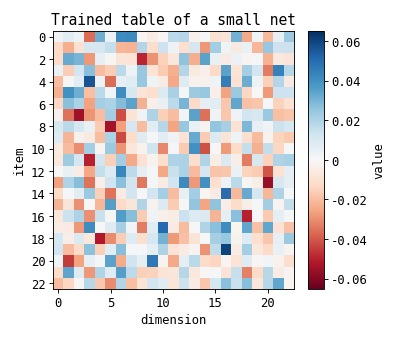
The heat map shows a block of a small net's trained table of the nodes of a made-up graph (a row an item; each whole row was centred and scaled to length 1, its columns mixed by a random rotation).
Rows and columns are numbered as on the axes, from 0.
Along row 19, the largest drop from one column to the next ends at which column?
17
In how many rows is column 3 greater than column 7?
10
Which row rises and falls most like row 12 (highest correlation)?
0
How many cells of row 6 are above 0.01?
9
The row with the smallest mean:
7
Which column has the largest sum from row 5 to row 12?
13
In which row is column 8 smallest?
2
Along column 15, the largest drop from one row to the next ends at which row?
16
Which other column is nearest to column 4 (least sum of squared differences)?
11
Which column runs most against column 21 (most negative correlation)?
5
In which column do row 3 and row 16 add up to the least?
20
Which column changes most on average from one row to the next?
3
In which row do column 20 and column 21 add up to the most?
22
